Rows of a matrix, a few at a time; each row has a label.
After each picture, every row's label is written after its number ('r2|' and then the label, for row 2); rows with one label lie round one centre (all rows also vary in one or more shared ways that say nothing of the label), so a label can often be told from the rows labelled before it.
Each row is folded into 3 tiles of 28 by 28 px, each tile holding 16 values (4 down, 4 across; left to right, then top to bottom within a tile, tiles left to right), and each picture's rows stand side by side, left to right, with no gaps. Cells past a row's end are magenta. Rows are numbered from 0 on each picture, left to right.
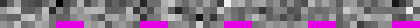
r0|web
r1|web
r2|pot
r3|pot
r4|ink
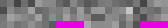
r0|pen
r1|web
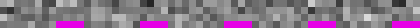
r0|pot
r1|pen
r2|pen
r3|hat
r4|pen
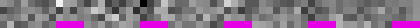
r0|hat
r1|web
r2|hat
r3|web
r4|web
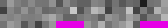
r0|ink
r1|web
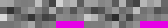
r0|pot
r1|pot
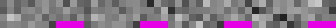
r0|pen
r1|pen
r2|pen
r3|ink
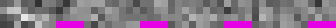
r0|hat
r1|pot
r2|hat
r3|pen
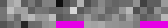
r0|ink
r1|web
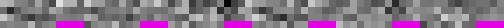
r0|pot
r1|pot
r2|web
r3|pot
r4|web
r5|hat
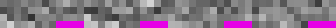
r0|web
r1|web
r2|web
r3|pen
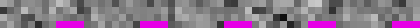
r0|ink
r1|pen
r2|pen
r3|ink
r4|pen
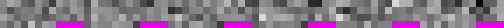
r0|pot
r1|pen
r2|pen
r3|pen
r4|pot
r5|web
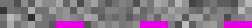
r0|pen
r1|pot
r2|pot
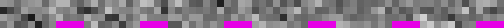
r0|ink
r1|ink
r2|pot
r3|web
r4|web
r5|web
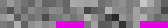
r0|pot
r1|ink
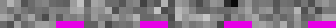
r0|pot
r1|ink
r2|pen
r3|web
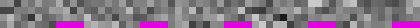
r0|pen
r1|web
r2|ink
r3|web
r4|pot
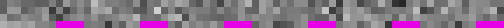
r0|web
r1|ink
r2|pot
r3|ink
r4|pen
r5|ink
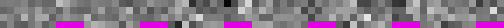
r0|hat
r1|web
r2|pot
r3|web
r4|pot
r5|ink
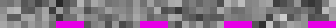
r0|web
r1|ink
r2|pot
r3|pot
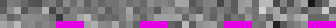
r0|web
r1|web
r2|pot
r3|ink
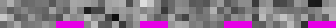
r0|pot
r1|ink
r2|web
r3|pen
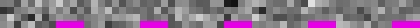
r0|pen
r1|ink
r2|pen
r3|pot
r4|web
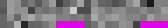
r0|ink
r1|pen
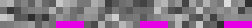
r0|pot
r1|pot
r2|pen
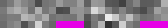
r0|hat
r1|hat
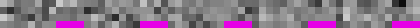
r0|pot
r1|pen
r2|ink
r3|pen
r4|pen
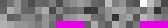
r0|web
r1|hat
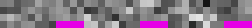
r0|pen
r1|web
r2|hat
